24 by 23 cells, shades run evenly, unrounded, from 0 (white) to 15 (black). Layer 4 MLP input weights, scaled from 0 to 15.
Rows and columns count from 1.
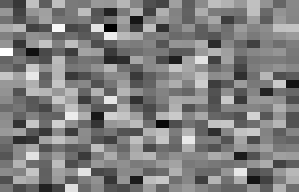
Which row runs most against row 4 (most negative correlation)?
15
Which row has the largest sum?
8
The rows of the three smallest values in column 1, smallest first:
7, 10, 4
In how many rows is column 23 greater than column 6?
9
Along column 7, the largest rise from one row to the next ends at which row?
23
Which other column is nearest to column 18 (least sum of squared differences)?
21
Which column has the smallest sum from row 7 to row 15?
16
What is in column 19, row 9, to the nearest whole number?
11
